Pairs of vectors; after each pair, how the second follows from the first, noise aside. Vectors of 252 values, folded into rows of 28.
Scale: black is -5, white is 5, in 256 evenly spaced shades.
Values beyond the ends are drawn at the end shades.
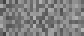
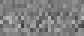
reversed, partly zeroed.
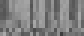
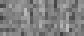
partly zeroed.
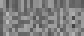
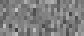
wrapped around, partly zeroed.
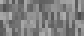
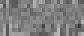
reversed, partly zeroed.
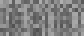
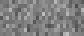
wrapped around, partly zeroed.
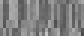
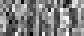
wrapped around, scaled up.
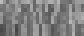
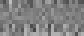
reversed, partly zeroed.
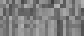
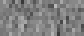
partly zeroed.
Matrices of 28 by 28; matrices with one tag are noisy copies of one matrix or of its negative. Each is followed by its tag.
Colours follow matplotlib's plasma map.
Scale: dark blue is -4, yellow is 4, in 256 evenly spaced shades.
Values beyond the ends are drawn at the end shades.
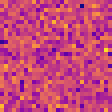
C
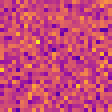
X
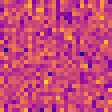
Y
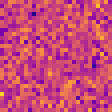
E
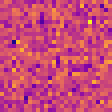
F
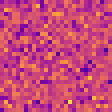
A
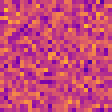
A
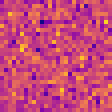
F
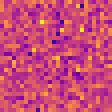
F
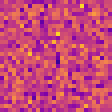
F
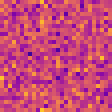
F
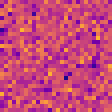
E
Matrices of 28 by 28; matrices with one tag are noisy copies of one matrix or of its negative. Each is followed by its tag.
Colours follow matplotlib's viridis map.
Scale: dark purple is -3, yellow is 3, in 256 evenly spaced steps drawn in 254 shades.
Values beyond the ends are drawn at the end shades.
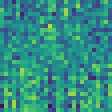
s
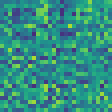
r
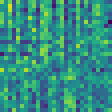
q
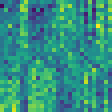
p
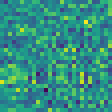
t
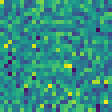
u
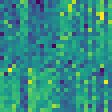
p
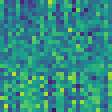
s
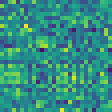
t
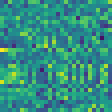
t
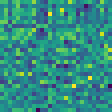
r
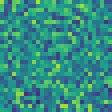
u
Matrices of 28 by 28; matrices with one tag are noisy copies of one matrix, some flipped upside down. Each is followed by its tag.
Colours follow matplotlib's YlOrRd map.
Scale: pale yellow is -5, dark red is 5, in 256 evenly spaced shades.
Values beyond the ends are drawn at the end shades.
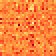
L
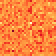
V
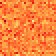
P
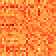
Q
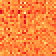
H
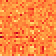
L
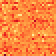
P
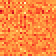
H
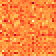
P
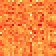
V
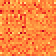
H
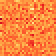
L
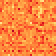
V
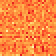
L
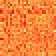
H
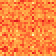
P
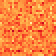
V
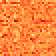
P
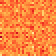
L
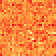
V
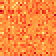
H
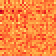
H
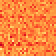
H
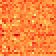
P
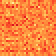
Q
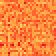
H
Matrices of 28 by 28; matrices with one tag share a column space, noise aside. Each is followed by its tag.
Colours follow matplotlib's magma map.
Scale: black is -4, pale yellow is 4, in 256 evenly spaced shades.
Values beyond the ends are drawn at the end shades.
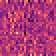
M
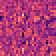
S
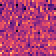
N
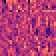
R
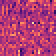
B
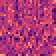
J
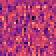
S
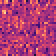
B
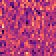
N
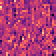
J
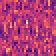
R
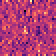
M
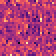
M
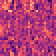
R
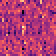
M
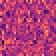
M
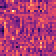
R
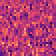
S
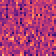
J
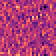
S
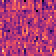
R
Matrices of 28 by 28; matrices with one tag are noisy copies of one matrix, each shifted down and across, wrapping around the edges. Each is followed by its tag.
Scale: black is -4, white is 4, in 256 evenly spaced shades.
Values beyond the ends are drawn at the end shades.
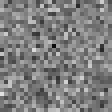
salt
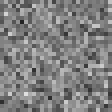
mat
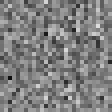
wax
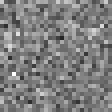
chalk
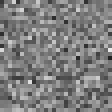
salt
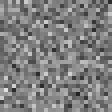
chalk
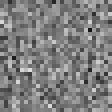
wax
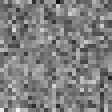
mat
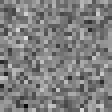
salt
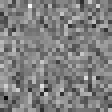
mat
